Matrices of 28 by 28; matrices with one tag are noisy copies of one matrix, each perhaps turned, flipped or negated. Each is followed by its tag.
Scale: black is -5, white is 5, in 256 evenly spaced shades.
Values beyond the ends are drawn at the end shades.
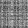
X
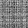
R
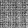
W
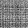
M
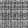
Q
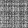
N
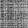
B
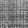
B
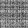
Q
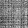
B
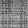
B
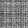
R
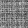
R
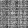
Q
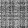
X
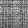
B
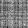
X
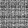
Q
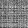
M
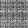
Q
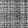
B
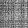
B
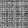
R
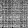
B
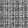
N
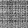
M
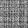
N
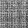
W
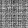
R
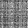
X
